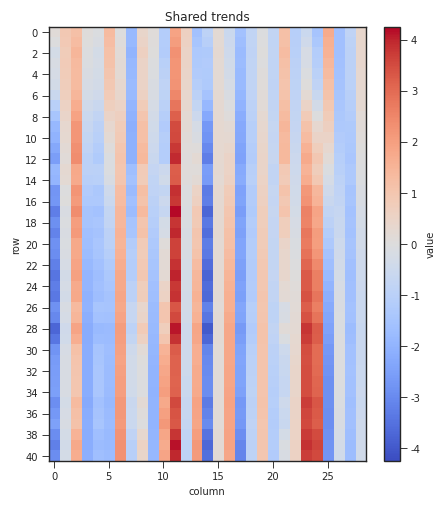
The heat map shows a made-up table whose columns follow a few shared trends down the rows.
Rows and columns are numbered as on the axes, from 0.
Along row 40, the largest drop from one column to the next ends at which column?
25
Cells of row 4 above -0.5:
18
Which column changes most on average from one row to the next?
0
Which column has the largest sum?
11
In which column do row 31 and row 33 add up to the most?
23
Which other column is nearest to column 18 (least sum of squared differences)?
20
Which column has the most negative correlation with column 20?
10
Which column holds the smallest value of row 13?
14
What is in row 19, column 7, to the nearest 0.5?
-1.5
